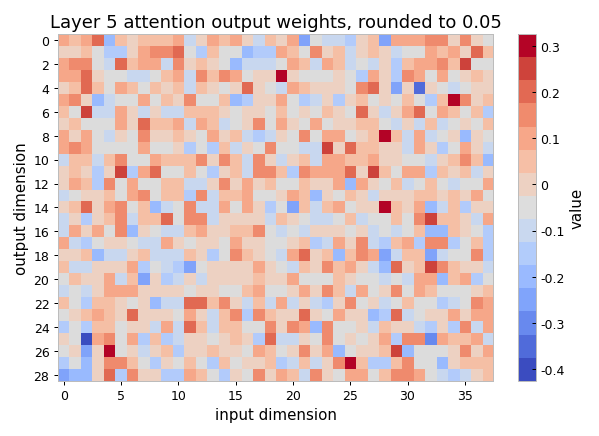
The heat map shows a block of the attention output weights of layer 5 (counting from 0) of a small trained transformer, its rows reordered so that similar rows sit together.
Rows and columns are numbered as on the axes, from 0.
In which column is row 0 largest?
3
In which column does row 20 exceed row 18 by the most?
32
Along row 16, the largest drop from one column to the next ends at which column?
6
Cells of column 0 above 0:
10
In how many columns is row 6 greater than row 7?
13
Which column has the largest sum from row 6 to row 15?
5
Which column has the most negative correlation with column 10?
4
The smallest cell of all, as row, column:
25, 2
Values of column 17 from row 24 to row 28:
-0.05 -0.15 0.1 0 0.15
